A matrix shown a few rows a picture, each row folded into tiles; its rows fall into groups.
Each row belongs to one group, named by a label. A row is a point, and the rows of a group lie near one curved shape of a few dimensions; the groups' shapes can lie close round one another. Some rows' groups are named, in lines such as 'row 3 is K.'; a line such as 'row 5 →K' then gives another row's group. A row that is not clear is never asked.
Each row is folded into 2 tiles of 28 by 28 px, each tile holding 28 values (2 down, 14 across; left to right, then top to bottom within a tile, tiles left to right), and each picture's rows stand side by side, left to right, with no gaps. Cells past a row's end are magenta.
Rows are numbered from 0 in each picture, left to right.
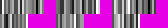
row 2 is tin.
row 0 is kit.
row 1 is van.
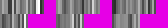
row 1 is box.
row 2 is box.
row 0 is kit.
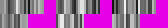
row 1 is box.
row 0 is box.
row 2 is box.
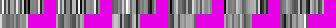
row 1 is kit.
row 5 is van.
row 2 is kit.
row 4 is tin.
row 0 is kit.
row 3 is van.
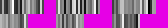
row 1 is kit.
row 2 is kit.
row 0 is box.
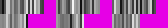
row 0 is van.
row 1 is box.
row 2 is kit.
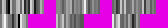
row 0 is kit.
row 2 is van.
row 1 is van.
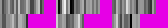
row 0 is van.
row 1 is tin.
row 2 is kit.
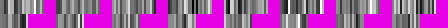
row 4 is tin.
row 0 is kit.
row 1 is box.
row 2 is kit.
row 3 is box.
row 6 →kit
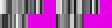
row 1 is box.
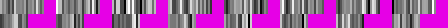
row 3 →box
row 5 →box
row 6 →van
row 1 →box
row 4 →box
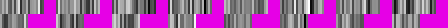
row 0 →kit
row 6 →van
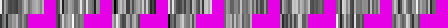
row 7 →box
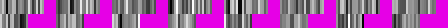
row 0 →van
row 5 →van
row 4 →tin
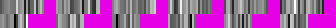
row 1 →van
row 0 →box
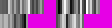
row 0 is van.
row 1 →van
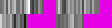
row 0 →van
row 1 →box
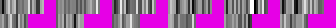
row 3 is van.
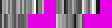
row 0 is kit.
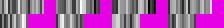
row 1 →box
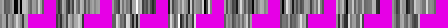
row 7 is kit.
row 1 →van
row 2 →box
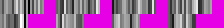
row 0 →box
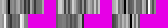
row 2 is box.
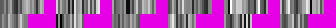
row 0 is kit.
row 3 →kit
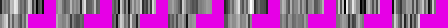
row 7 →kit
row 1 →van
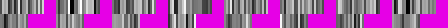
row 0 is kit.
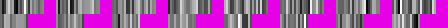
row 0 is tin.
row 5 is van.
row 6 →van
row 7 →van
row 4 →box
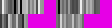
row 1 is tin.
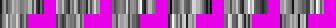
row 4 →box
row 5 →box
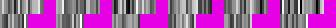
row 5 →kit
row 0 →kit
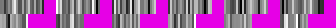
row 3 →kit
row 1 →box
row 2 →kit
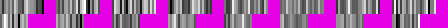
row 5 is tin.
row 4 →van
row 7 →kit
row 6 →box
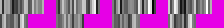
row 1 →van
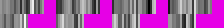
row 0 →van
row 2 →kit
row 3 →box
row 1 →box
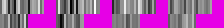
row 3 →van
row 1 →kit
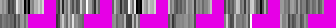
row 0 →box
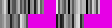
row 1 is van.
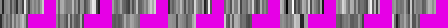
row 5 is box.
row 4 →van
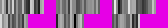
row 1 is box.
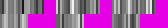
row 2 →kit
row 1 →box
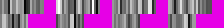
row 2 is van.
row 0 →kit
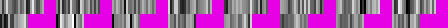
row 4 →box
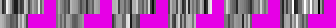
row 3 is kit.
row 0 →tin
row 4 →box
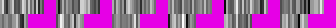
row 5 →box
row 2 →box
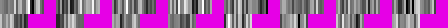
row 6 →van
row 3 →kit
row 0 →van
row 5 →box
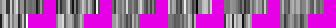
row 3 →box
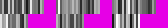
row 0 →van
